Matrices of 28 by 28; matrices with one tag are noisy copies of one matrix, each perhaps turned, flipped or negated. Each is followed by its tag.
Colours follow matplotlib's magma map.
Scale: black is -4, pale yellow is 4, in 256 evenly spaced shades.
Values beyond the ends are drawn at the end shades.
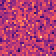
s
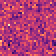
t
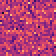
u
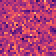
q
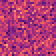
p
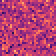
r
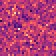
q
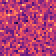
q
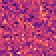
q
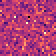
u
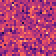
u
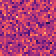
u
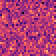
r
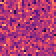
s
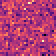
t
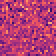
r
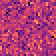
r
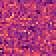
p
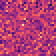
s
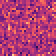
p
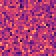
t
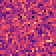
q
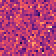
u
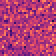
t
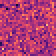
t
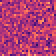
r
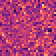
u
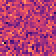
u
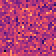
p
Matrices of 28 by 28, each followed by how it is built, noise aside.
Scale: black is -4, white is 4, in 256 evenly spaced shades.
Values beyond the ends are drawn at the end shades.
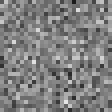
noise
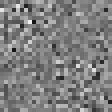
block diagonal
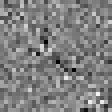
block diagonal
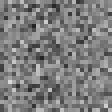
repeating rows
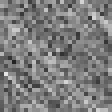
Toeplitz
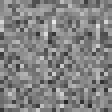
repeating columns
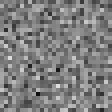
noise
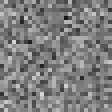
noise
